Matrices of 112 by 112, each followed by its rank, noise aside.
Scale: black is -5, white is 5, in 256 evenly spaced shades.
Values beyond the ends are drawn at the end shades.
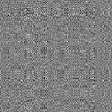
six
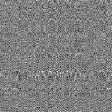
eight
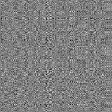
eight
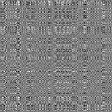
three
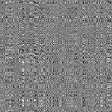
four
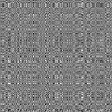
three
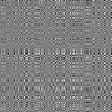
two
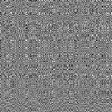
six
